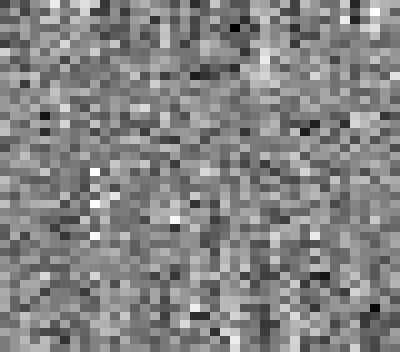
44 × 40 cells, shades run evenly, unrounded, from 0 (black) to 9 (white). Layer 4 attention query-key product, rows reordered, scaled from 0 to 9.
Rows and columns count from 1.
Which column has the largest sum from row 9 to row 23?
27
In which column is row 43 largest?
24
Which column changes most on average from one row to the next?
10
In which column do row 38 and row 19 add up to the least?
40
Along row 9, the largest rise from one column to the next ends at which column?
25
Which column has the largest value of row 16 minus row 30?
7
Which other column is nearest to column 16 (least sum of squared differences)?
33
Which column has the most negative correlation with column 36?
35
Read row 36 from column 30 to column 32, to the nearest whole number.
7 2 5
